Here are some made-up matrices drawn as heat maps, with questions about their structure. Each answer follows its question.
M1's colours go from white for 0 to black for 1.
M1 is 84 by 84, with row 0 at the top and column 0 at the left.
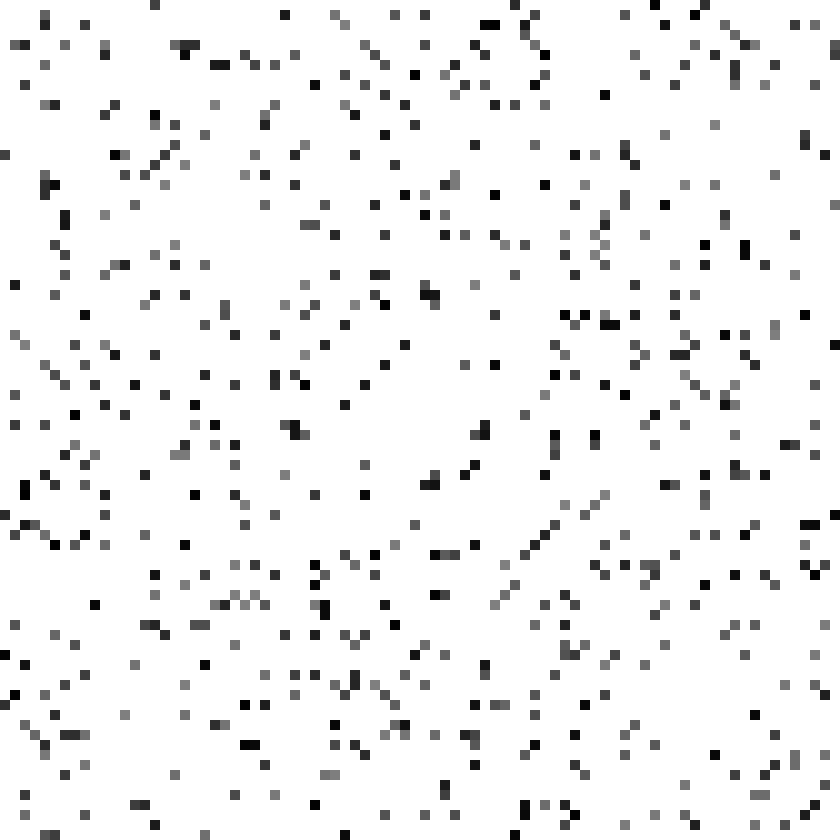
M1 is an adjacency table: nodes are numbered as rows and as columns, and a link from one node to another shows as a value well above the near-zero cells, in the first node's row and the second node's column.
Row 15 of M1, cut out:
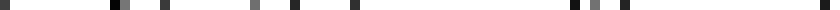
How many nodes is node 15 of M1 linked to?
11
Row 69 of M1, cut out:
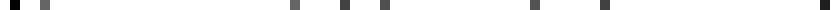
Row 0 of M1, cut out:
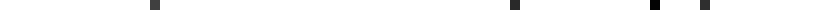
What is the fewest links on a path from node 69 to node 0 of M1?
3
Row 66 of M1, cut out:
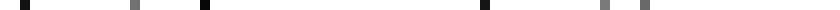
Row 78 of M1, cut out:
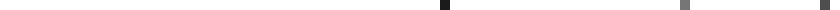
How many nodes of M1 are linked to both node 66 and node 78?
0
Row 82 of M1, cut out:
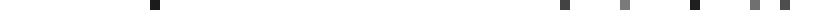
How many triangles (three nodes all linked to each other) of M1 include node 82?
3
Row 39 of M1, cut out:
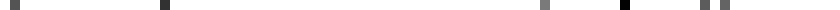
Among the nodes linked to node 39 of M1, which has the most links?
node 62
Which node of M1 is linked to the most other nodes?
node 4
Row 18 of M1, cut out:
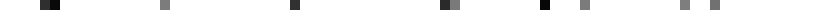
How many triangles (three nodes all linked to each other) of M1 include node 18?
3
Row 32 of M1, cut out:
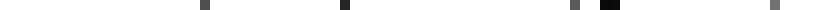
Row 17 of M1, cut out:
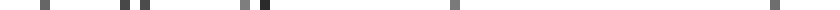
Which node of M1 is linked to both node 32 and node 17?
node 77
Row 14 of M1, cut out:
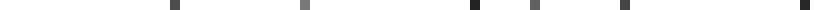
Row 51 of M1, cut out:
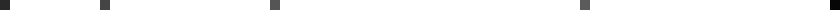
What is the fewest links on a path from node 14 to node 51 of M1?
4
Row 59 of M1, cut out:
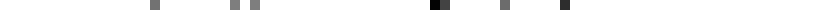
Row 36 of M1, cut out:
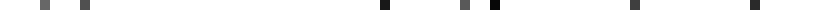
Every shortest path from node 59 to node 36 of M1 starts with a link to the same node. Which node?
node 23
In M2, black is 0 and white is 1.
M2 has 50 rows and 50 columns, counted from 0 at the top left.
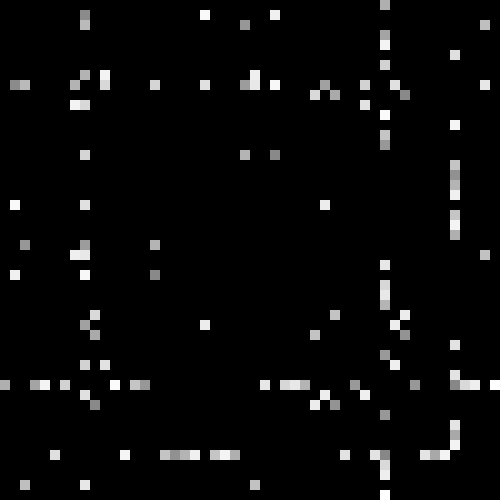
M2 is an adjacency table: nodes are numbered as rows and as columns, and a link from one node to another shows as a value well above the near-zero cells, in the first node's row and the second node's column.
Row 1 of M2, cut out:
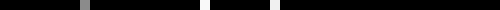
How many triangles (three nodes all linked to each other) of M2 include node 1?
2
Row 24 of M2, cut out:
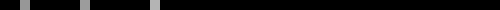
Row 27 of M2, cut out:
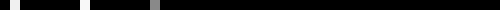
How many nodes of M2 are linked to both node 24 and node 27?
2
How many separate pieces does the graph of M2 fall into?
3
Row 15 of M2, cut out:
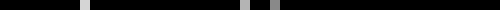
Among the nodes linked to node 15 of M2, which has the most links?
node 8
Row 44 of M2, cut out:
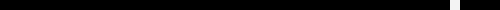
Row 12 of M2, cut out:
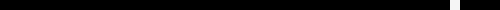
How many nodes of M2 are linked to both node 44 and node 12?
1
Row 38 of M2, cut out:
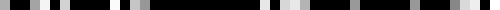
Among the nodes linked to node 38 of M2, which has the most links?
node 45
